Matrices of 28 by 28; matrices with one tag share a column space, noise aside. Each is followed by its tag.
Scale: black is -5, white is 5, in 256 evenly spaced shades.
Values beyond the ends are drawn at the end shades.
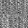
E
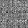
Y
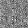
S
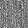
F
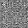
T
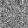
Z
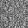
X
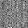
F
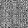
F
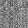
T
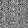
T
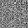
T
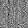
T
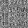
Z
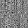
E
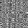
E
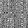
E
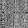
E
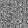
Y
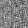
X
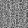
F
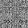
Y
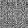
T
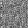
X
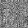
S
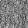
X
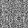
S
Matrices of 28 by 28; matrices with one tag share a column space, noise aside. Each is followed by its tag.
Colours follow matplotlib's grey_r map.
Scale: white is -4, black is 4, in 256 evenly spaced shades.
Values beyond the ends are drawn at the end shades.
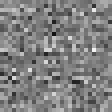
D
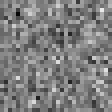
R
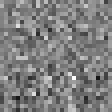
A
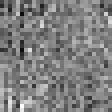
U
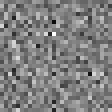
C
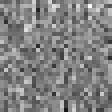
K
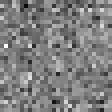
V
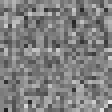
U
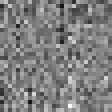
K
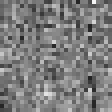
K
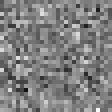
R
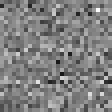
D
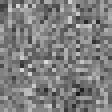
K
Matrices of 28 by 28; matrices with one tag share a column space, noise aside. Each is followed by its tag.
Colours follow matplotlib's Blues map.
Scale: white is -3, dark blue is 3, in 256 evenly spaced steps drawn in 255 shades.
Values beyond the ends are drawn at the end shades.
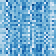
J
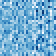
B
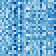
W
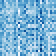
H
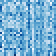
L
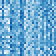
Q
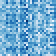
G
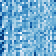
L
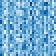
B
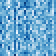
B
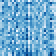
L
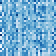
L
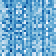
H
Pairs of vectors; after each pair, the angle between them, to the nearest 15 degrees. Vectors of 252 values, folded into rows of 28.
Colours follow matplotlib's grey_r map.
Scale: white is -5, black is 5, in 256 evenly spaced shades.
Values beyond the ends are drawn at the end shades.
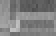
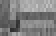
165 degrees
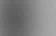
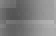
15 degrees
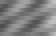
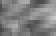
45 degrees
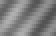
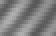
15 degrees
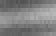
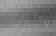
165 degrees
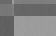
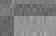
15 degrees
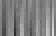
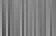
75 degrees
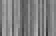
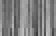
150 degrees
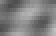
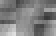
60 degrees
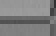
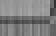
15 degrees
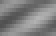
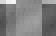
75 degrees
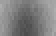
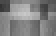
120 degrees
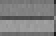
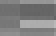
75 degrees
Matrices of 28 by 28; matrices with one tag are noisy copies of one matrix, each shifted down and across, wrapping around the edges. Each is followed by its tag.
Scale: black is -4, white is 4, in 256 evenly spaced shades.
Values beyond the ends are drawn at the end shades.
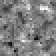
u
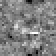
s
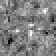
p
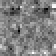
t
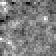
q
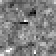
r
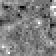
q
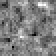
u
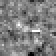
s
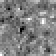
p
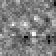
t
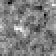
u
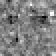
t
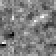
r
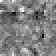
t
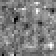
p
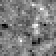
q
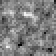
u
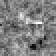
s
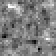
u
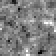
u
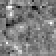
q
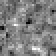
u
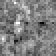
q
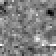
s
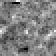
r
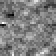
r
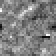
r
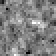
u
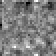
t
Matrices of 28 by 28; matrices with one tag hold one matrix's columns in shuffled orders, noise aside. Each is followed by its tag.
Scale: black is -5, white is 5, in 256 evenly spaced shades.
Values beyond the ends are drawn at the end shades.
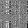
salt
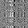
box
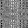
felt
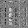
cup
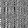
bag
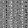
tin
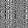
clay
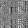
bag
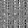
felt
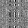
box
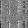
salt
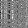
clay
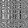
clay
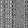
tin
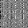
clay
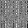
salt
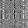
clay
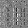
cup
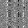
box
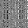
clay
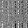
salt
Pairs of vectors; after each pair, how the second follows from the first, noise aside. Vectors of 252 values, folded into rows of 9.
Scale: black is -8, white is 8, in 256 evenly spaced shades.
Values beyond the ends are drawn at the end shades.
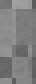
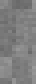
negated, shrunk.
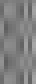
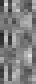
reversed, negated, scaled up.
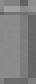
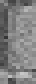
reversed, scaled up.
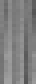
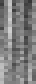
reversed, negated, scaled up.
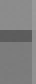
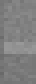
reversed, negated, shrunk.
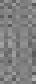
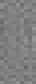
reversed, shrunk.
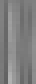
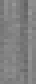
reversed, negated, shrunk.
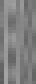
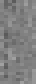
negated, partly zeroed.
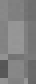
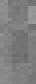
reversed, negated, shrunk.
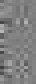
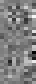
reversed, negated, scaled up.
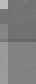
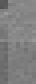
negated, shrunk.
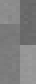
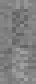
wrapped around, negated, partly zeroed.
